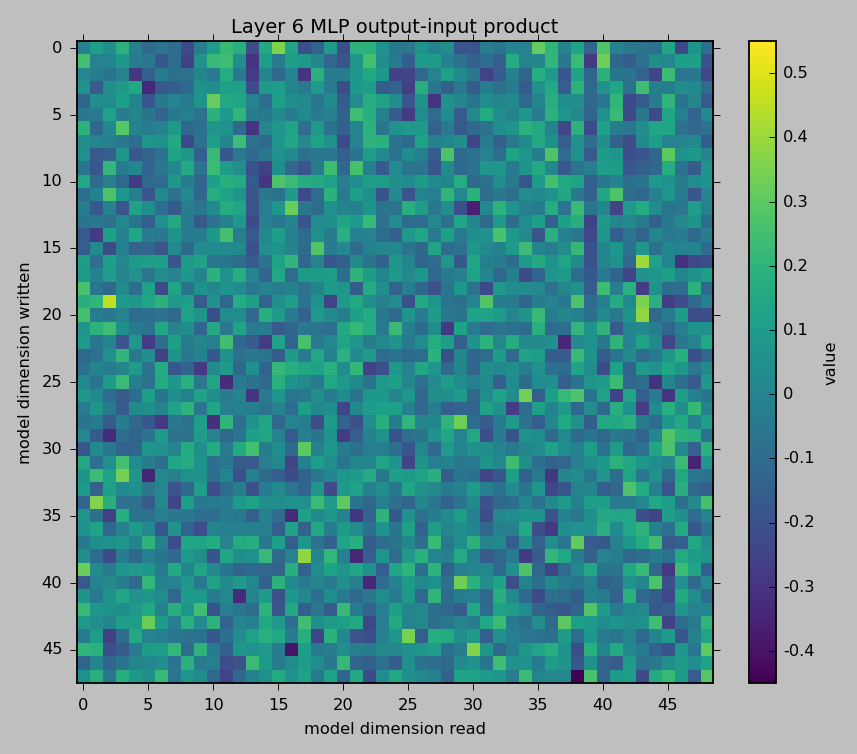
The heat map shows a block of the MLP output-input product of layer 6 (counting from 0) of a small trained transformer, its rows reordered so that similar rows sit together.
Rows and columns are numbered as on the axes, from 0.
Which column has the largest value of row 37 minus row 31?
47
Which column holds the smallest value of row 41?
12
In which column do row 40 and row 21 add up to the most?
29
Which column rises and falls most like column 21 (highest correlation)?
2
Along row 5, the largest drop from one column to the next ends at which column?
42
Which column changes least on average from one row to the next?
39
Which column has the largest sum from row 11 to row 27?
38
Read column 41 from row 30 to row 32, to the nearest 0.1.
0.1 0.2 -0.1
